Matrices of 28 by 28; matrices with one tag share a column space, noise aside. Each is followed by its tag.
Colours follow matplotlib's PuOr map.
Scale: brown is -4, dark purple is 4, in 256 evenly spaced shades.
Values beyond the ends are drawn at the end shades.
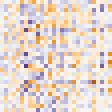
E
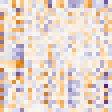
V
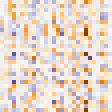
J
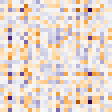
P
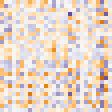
V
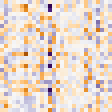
E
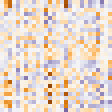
V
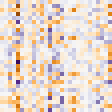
P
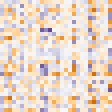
P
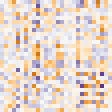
V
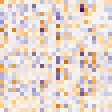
E
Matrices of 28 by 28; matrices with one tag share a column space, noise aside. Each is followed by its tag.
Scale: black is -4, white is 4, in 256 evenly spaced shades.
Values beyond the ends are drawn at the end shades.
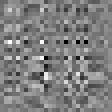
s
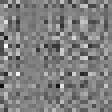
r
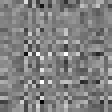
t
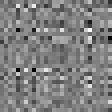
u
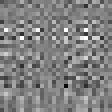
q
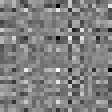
u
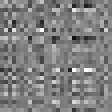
u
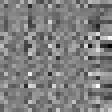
r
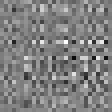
s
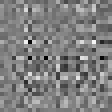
s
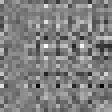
r
